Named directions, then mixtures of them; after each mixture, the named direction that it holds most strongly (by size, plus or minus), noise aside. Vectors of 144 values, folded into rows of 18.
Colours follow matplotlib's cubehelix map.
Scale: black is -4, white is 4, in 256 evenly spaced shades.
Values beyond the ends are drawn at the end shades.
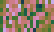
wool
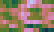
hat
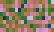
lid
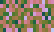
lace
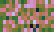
wool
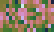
lid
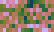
hat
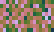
lace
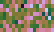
lace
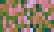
wool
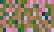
lace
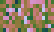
lid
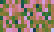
lace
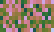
lace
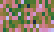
wool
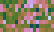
lid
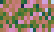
lace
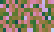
lace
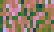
wool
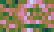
hat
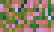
lid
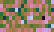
lid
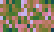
wool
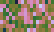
wool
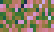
lid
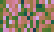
wool
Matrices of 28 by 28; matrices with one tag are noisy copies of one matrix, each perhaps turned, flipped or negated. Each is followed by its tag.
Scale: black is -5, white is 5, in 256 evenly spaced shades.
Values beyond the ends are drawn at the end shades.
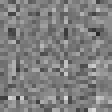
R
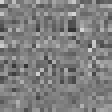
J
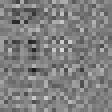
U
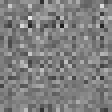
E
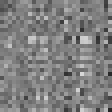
J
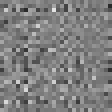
E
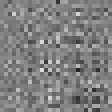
U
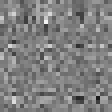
R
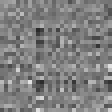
J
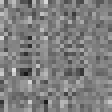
J
